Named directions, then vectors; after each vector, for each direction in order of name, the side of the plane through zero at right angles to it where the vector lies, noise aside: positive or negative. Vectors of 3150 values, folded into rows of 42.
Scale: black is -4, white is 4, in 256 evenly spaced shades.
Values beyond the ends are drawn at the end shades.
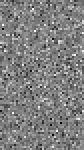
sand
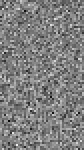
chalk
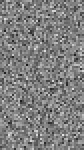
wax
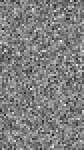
positive, positive, positive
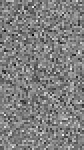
negative, negative, positive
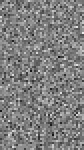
negative, positive, positive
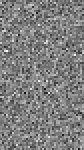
positive, positive, negative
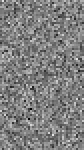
negative, negative, negative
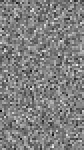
positive, positive, positive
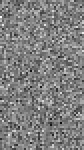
negative, positive, positive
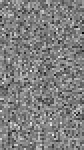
positive, negative, negative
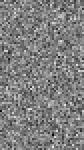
positive, positive, positive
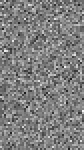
positive, positive, negative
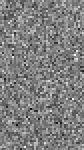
negative, positive, negative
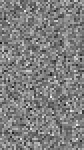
negative, negative, negative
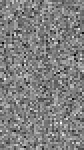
positive, negative, positive
